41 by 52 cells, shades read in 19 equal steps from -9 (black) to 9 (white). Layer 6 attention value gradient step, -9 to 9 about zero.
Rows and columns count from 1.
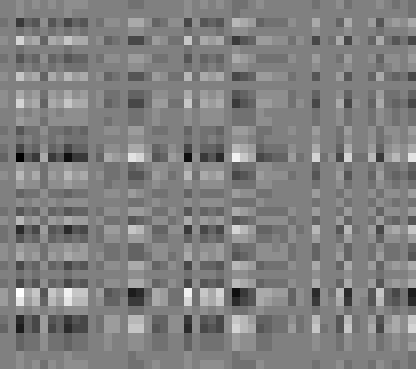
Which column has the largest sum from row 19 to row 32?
30
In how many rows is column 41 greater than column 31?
18
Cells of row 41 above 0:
14
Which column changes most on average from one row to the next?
3
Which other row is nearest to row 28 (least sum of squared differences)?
19
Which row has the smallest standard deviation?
10
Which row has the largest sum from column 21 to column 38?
33
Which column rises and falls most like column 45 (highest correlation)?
38
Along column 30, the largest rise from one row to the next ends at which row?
26
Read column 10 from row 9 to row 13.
2 0 1 3 1
